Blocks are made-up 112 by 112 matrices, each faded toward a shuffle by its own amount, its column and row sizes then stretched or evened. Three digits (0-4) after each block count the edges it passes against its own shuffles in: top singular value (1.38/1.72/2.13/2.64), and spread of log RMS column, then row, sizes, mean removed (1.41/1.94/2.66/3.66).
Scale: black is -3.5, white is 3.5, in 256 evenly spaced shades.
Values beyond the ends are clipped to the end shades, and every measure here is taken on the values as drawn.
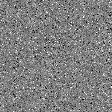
0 1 0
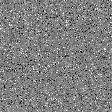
0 0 1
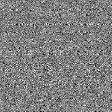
3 1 3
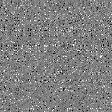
3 1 2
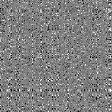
4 3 2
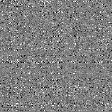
1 2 3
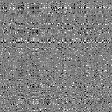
4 1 3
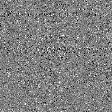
1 2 2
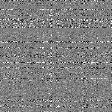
2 2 4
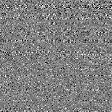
3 0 3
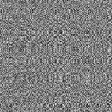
4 3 2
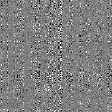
2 4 2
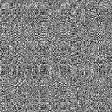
4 2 1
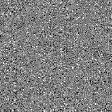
2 1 1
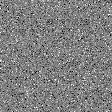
1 0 0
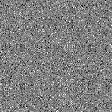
3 0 1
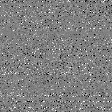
1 0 3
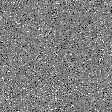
1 0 0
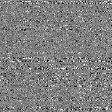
2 1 4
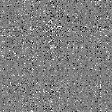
1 3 3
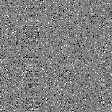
3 1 0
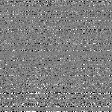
3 1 4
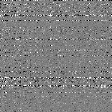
2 2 4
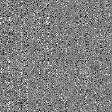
1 3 1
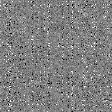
0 3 2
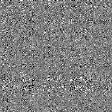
1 3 3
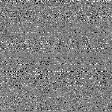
2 0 4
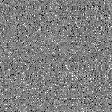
3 0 1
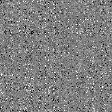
0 3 2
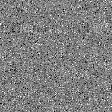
2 0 1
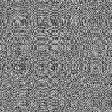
4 1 0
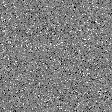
0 0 0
